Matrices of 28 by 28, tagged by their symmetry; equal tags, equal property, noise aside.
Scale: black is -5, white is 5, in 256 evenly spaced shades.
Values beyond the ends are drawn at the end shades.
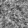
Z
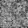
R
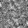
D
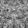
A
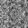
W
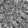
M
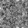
W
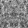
A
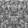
A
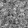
Z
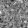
Z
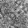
R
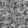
Z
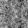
W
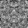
A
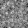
M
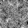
Z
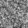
Z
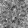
D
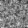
Z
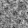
R
